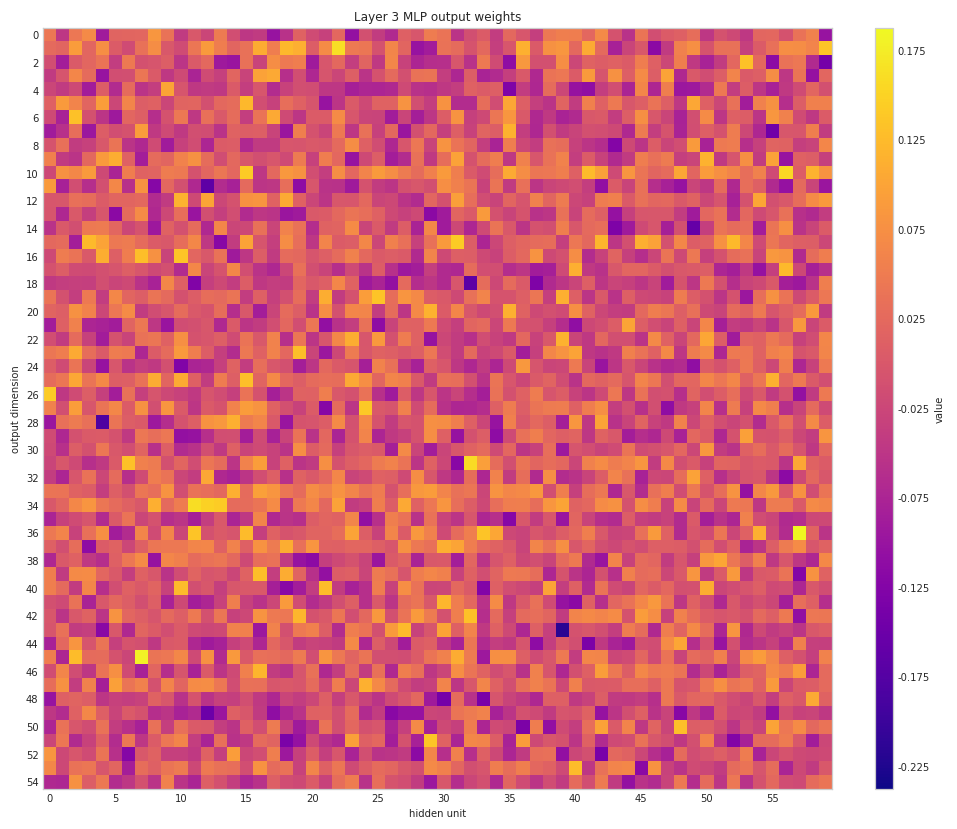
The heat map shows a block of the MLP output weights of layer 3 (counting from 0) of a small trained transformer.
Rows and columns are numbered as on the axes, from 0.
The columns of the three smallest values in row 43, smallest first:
39, 4, 16
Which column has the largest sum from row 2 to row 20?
45
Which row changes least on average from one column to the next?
37
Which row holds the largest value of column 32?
31
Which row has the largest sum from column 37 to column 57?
10
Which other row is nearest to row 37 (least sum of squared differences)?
33
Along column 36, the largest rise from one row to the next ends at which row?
51
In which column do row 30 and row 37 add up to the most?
27
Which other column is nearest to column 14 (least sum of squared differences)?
20
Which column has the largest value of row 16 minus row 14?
49
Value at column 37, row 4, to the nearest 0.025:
-0.075
